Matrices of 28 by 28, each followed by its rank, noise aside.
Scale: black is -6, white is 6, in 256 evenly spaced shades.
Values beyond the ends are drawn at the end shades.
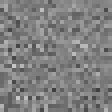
six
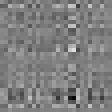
two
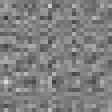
three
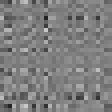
two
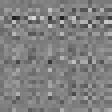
two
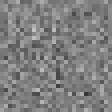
six
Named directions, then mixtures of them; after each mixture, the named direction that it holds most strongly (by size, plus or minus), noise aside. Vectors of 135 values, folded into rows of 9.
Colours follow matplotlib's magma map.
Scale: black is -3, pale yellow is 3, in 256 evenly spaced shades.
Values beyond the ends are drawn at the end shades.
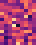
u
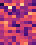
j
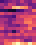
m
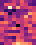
j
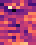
j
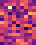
j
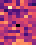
j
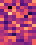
j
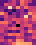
j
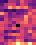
m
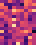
u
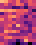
m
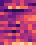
m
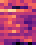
m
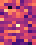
j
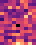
u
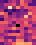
j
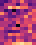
m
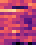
m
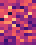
u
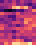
m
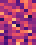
u
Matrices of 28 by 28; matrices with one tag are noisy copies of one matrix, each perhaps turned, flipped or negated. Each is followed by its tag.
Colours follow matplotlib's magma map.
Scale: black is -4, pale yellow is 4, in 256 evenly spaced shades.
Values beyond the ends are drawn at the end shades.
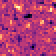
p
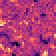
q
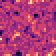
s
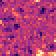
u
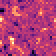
q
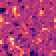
q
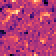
q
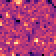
s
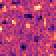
p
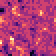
q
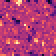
s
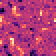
q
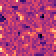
s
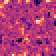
s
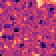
u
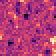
u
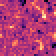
q
